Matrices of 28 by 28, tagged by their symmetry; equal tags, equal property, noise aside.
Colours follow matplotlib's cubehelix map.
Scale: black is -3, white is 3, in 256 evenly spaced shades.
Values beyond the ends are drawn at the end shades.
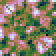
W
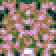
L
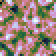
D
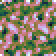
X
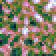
D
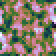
X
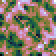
D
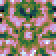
L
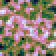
X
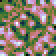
W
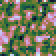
X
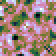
W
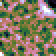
D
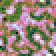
W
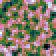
W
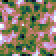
X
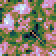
W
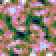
X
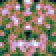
L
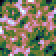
W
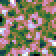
D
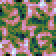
X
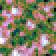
D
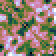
W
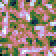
D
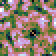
W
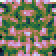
L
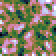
D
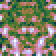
L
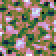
X
